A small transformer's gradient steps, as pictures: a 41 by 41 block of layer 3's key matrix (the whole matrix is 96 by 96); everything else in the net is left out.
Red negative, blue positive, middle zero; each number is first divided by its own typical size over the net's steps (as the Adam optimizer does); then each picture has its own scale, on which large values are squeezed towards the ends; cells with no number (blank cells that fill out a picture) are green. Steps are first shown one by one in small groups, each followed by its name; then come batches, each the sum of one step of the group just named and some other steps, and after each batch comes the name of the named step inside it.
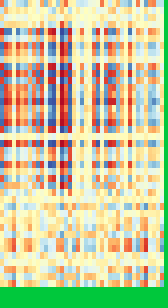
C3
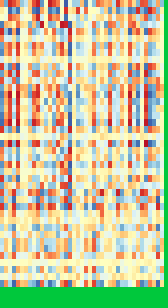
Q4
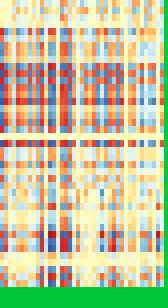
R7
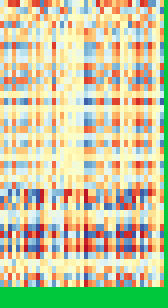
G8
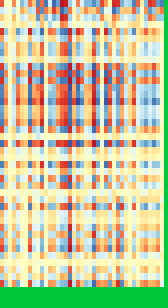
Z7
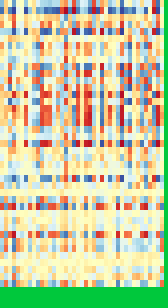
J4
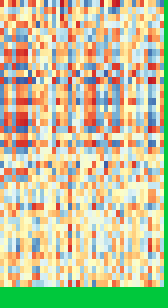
Z7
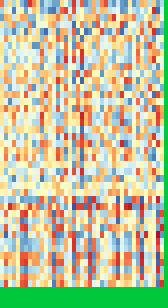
J4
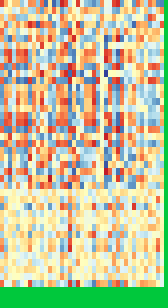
Z7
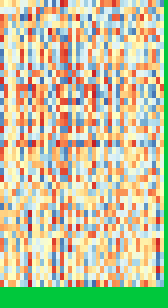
Z7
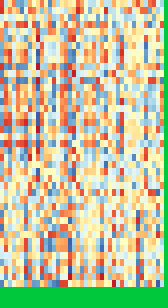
R7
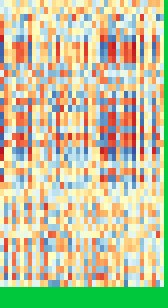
R7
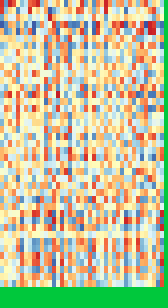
Q4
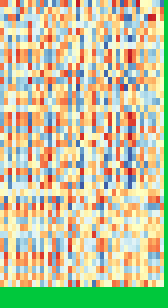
Z7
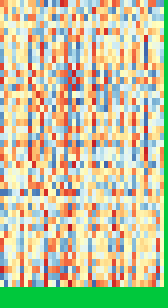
Z7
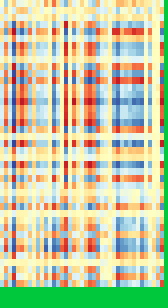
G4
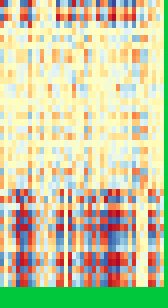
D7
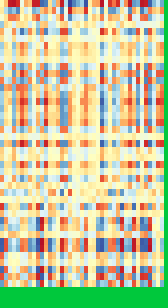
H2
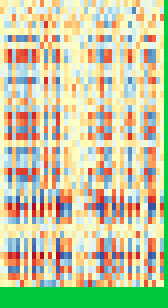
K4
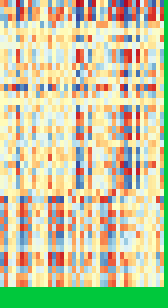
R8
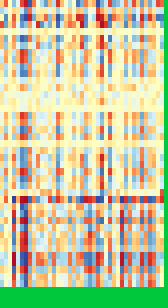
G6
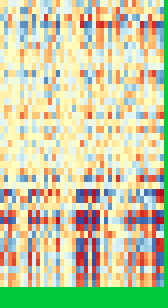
G6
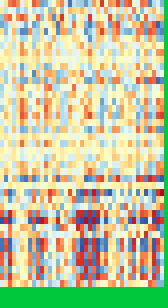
H2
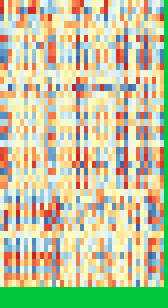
K4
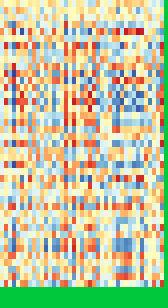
G4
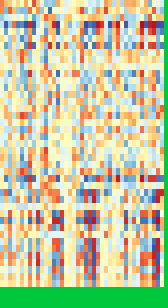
G6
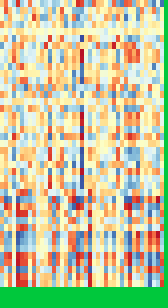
R8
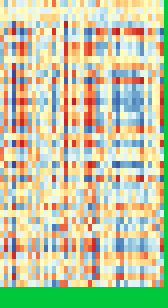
G4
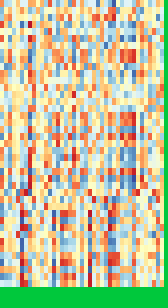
D7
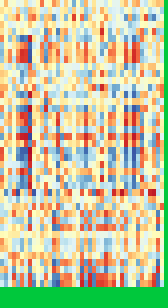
K4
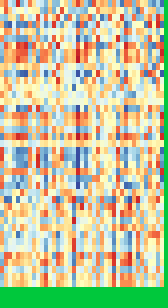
R8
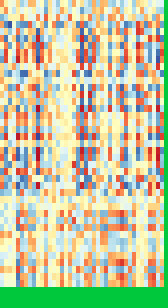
D7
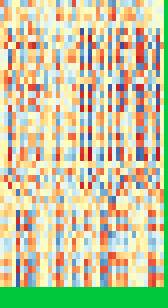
D7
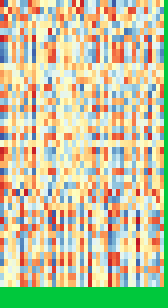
D7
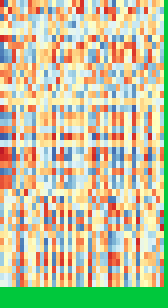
D7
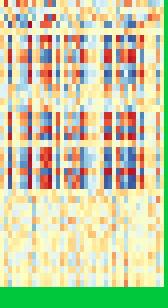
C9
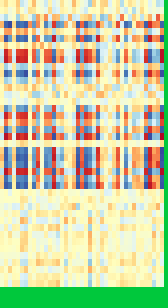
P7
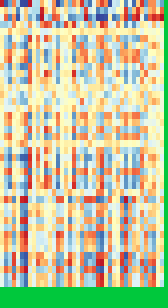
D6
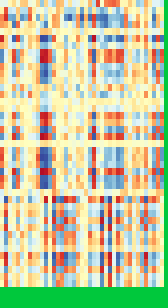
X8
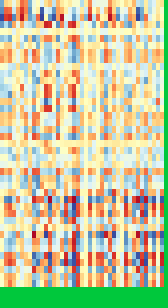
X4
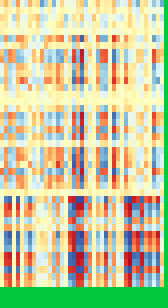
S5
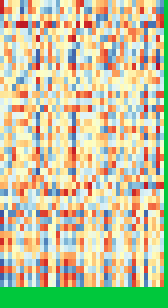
D6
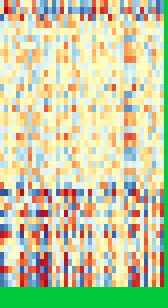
X4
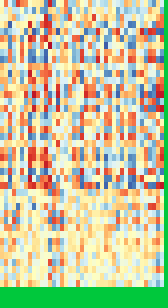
C9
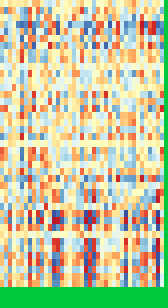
C9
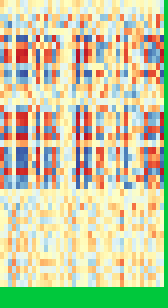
P7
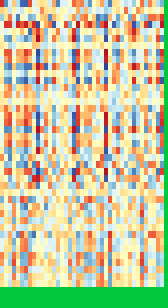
D6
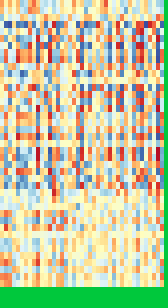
P7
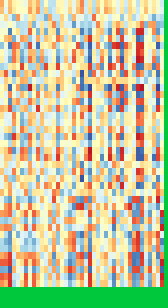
S5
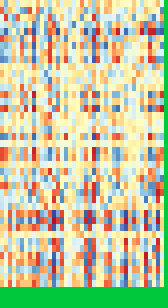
X8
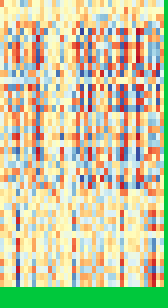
D6
